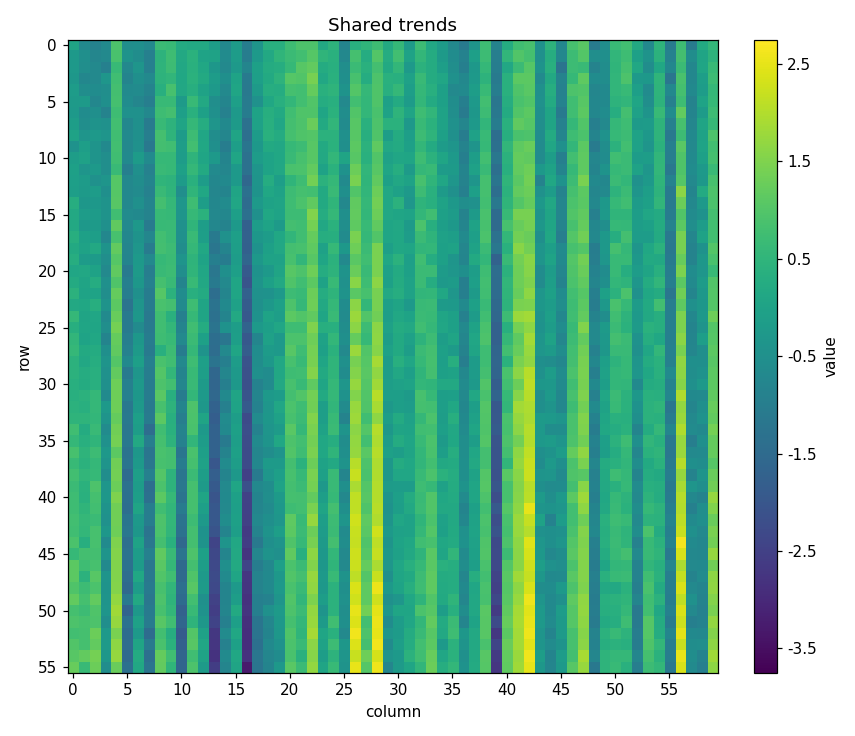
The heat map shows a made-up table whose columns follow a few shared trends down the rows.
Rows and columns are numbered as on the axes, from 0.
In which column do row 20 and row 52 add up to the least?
16
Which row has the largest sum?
54
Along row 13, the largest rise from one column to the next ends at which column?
56
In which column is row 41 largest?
42
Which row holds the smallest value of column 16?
55
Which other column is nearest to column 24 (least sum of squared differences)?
50
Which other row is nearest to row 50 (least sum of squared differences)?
48
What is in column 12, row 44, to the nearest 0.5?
-0.5
